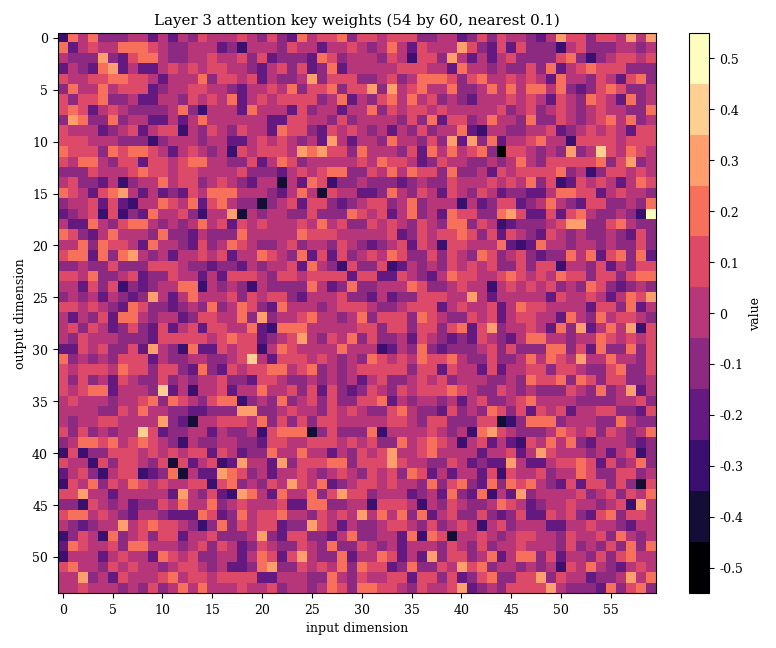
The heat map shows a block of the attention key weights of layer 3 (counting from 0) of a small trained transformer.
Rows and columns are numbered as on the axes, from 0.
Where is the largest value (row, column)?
17, 59
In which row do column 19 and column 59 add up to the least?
24
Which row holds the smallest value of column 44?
11
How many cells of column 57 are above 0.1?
13
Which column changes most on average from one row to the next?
50
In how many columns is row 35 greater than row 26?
19
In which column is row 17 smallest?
18
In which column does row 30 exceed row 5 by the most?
9
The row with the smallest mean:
22
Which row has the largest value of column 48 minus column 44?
37
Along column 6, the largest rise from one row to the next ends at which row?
15
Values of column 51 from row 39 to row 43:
0.2 0 0.1 0 0.1
